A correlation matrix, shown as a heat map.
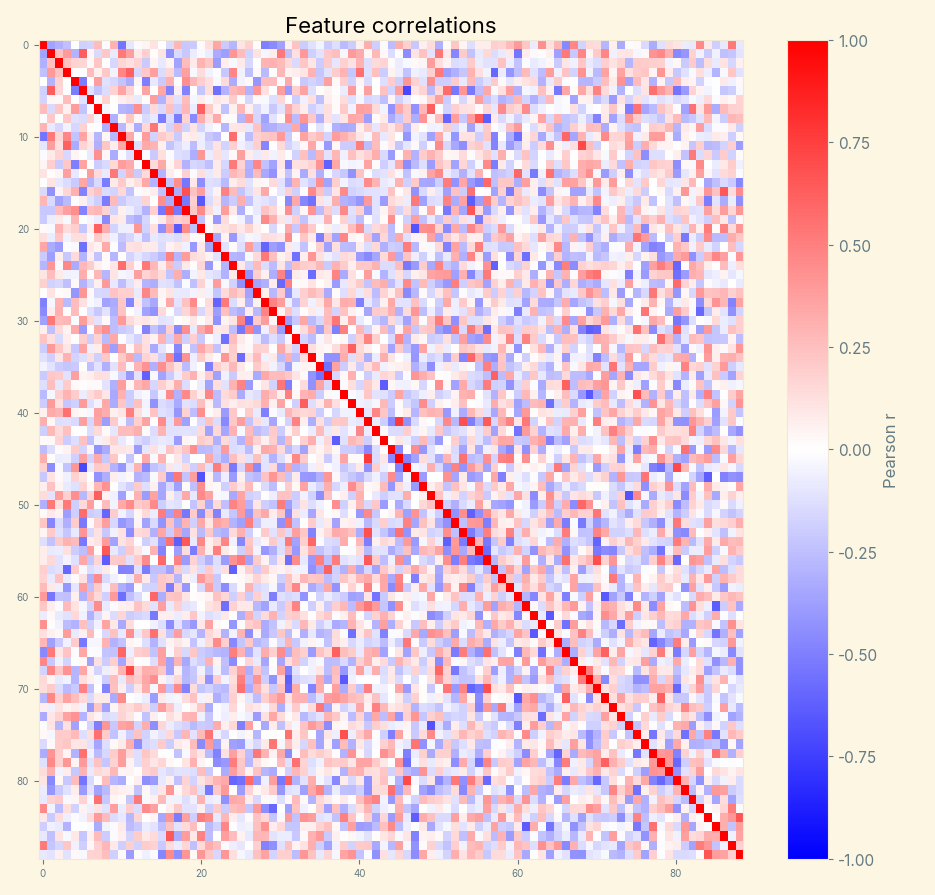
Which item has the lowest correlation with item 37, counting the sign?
43
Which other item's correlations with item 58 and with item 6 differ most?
72
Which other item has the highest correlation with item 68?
11
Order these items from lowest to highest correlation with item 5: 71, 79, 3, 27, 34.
34, 3, 71, 79, 27
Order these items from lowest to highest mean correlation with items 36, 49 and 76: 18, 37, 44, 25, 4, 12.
37, 12, 25, 44, 18, 4
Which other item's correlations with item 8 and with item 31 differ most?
50
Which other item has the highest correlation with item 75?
38
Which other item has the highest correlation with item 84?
88
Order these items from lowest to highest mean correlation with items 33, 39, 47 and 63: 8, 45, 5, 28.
45, 28, 8, 5
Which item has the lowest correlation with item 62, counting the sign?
64
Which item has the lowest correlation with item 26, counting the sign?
30
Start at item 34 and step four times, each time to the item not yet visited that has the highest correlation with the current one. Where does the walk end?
86
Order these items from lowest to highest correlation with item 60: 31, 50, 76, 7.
76, 31, 50, 7
